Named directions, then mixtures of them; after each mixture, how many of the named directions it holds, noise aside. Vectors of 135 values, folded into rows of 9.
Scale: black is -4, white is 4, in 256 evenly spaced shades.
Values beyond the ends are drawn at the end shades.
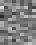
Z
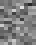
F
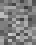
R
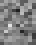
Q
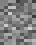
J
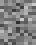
two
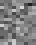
one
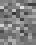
three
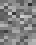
three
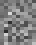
three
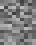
four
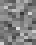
four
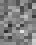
two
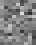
two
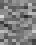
two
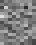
three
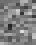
two
